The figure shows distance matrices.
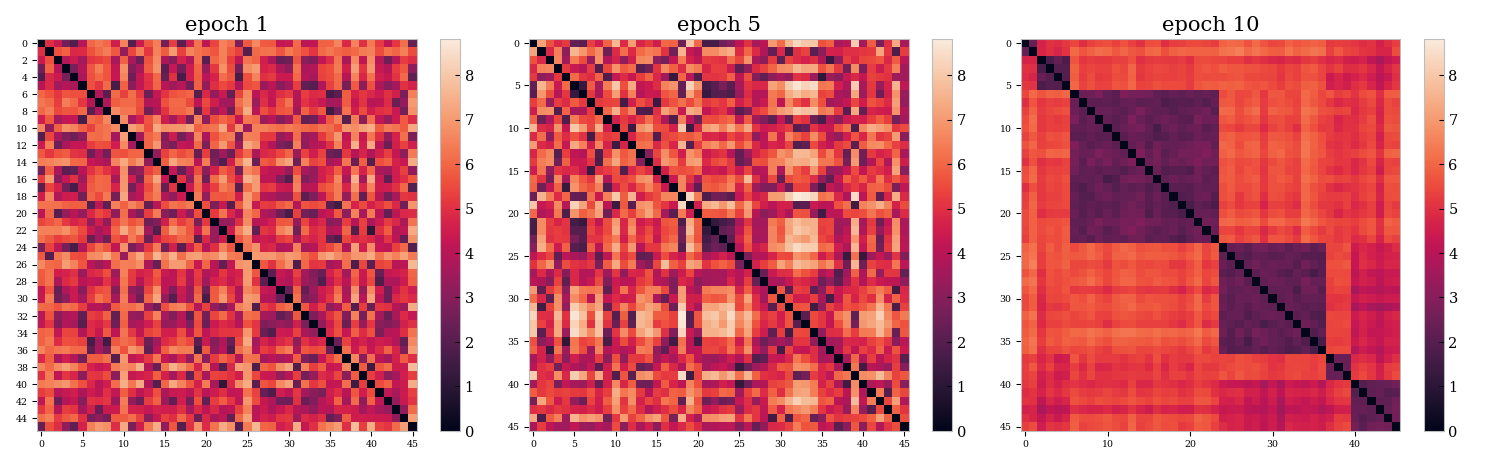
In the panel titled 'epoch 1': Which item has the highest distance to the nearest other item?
10
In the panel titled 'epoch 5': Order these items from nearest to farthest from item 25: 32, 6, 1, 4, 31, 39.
6, 4, 1, 31, 39, 32
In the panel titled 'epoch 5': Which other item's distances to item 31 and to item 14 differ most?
34
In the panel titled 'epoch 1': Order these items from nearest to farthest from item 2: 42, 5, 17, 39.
42, 5, 39, 17
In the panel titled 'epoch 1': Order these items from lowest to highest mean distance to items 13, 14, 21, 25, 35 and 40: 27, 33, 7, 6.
6, 7, 33, 27
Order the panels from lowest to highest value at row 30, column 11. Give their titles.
epoch 1, epoch 5, epoch 10
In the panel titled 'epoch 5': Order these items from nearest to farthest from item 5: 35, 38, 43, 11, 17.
38, 43, 11, 35, 17
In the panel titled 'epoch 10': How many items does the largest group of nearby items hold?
18
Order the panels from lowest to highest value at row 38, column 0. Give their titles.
epoch 5, epoch 10, epoch 1
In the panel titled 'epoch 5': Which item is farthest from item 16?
26
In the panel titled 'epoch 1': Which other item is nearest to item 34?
28
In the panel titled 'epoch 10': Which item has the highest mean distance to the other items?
1
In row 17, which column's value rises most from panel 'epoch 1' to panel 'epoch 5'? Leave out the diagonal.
24
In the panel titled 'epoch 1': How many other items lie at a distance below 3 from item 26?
5
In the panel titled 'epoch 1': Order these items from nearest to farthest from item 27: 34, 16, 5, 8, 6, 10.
34, 5, 16, 6, 8, 10
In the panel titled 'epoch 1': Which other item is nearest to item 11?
0
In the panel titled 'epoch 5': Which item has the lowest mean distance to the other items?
28
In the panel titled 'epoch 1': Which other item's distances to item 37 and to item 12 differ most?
9
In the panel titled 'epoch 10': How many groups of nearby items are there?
6
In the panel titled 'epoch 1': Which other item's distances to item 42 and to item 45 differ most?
16
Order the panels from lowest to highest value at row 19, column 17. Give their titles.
epoch 10, epoch 5, epoch 1
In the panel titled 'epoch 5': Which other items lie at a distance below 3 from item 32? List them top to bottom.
10, 12, 19, 33, 39
